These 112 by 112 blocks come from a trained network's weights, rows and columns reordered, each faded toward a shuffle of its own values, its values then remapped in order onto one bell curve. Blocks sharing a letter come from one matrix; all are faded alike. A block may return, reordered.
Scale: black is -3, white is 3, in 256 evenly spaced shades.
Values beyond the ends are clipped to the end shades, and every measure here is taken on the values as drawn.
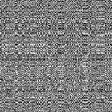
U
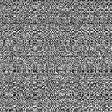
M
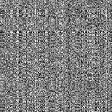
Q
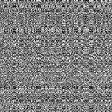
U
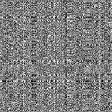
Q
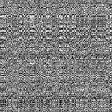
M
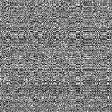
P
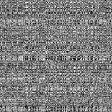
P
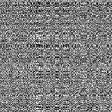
M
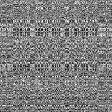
U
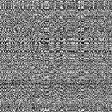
M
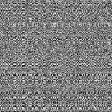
U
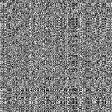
Q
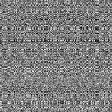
U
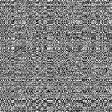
U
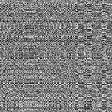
M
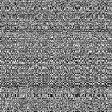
P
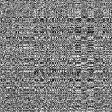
M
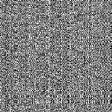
Q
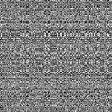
P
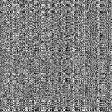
Q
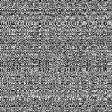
P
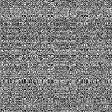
P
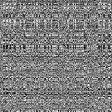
P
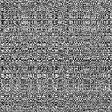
P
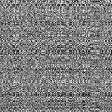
M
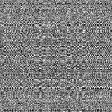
M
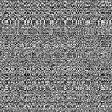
M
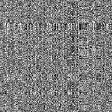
Q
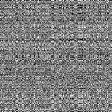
P
